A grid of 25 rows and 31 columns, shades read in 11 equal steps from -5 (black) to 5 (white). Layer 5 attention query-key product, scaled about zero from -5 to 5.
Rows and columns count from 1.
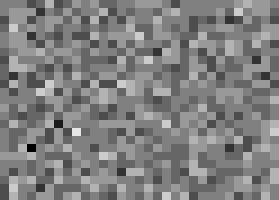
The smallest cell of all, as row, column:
19, 4
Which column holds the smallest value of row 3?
26
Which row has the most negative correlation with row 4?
10
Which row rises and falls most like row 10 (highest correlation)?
22
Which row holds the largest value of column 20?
2
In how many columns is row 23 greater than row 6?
13
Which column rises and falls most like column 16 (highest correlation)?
23
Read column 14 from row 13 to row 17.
0 0 0 1 -2
